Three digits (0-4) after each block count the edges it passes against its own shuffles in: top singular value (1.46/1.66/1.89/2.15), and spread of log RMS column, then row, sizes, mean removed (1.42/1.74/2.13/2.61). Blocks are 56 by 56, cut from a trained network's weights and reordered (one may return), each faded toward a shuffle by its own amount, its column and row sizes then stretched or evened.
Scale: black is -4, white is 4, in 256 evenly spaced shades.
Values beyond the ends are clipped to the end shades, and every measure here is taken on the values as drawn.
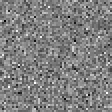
0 0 0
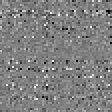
0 1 4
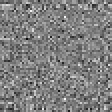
3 1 2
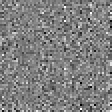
2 3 1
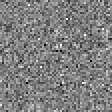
1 0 0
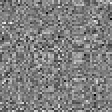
4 0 1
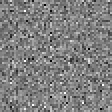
1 2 1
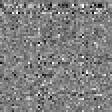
3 2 3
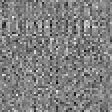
4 3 2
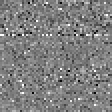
1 0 3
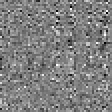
3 3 1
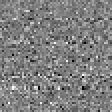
3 0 3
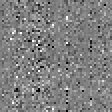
0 4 0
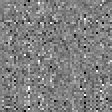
2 3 0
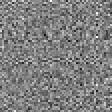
4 2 1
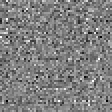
0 0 3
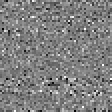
1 0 2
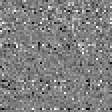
2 2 3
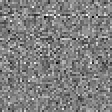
2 0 2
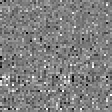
1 2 2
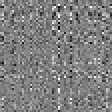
4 4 2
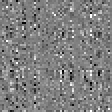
2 4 0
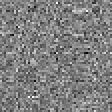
3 0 2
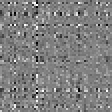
4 4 3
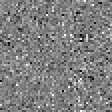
2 2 0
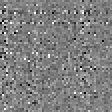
2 3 2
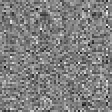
3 2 0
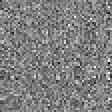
3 1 1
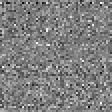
0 2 2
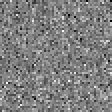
0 2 0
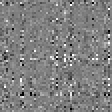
2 4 2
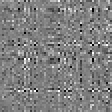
4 4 3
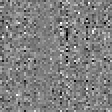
0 4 1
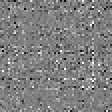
1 3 3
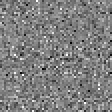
2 0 1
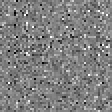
0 2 2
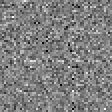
2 0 2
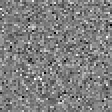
0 0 0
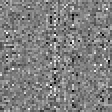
0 3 0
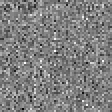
0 2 0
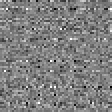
2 0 4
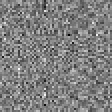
4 0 2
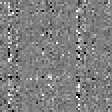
0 4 1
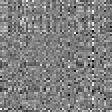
4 3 2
